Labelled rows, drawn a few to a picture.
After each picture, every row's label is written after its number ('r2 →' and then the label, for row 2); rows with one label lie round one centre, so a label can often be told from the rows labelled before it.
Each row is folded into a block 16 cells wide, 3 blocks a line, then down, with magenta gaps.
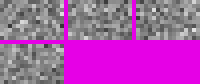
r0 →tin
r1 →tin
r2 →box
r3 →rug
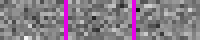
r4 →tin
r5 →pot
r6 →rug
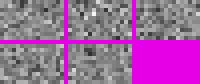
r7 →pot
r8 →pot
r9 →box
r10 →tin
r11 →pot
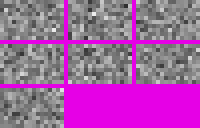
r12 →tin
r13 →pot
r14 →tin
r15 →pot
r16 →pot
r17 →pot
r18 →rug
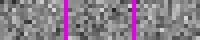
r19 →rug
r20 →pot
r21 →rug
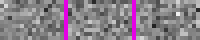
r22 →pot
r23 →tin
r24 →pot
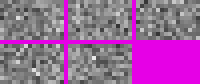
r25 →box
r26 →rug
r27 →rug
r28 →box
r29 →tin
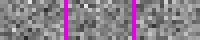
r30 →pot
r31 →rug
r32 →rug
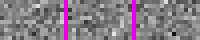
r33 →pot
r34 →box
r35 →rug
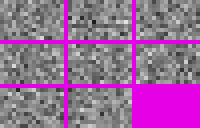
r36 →pot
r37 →box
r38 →rug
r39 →box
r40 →pot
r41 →rug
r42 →rug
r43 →tin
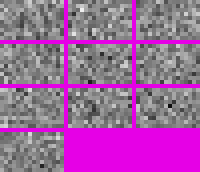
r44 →rug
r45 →rug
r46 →box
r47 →pot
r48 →rug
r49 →rug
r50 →pot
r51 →rug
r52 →rug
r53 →rug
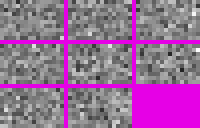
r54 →rug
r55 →box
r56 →box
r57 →box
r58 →pot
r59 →rug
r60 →box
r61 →box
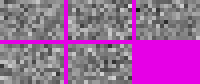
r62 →rug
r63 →pot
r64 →box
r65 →rug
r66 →tin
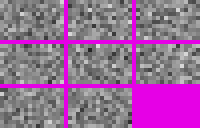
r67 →pot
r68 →tin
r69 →box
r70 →tin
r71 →pot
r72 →box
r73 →box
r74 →tin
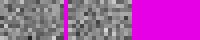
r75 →box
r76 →box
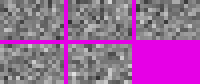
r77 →box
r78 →rug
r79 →rug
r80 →rug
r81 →pot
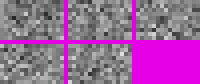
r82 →pot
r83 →rug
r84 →rug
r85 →tin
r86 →box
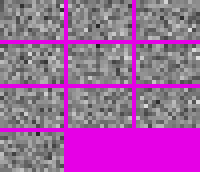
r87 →pot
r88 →box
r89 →rug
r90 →rug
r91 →box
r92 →tin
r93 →box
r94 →pot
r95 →tin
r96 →tin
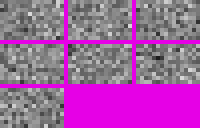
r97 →box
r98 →pot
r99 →rug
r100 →rug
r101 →box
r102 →box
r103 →rug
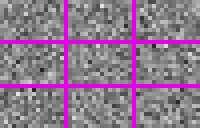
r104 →pot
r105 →tin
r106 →tin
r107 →tin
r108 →rug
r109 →pot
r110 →rug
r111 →pot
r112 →rug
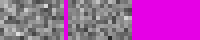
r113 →pot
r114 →rug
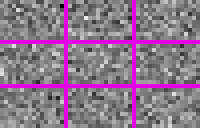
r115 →box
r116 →box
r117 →rug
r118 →box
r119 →pot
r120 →tin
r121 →tin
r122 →box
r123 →tin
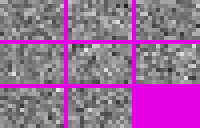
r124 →pot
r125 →pot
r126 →pot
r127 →pot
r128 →rug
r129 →box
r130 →box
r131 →tin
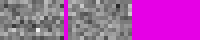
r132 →box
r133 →pot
